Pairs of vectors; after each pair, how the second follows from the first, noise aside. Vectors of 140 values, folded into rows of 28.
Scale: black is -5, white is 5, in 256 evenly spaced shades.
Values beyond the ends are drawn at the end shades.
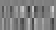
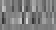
reversed, negated.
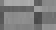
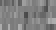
wrapped around, partly zeroed.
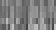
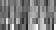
scaled up.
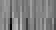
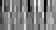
reversed, scaled up.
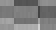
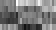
reversed, scaled up.
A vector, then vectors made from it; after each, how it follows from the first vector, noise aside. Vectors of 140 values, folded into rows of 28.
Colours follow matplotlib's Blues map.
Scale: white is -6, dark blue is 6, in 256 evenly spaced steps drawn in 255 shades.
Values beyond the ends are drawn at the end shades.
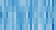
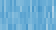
wrapped around, negated, shrunk.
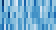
reversed, scaled up.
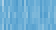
reversed, negated, shrunk.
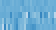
reversed, negated, partly zeroed.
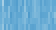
reversed, negated, shrunk.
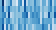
reversed, scaled up.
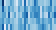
reversed, scaled up.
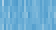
reversed, negated, shrunk.
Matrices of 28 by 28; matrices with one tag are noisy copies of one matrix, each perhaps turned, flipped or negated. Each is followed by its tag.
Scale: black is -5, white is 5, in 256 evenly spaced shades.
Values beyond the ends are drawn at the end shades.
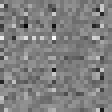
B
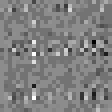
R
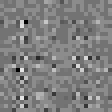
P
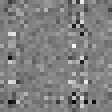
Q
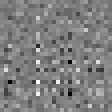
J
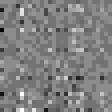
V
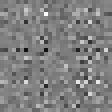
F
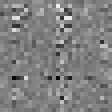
R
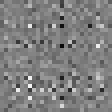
F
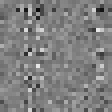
Q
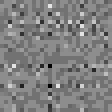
F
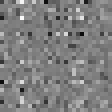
V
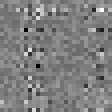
Q
